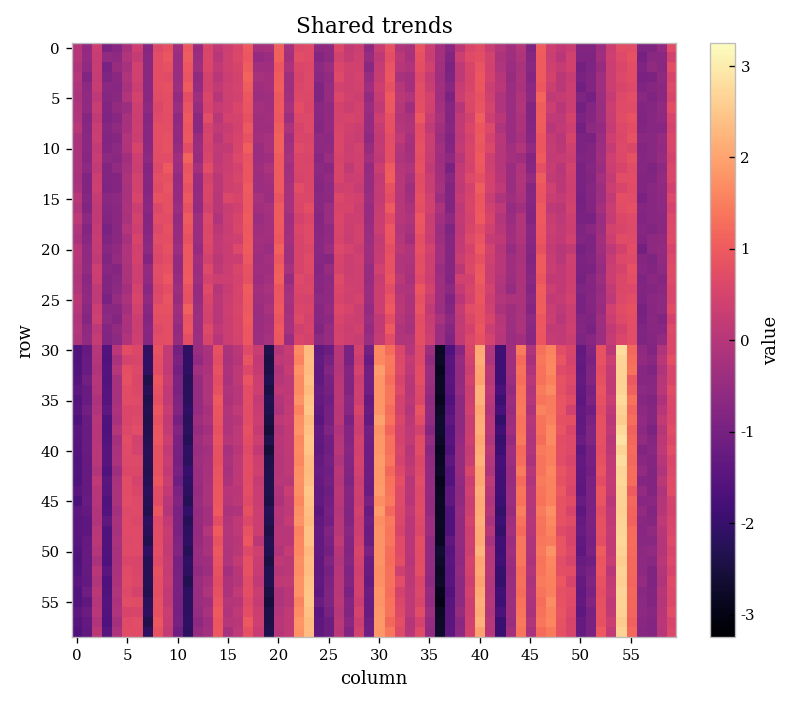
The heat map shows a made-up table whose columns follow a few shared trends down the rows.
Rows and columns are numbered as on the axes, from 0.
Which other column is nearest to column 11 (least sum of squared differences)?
42
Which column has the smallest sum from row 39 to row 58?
36
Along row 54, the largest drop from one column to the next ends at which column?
24
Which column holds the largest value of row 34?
54
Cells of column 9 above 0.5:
30
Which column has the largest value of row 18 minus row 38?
11
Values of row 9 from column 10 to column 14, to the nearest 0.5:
-0.5 1 -0.5 0.5 0
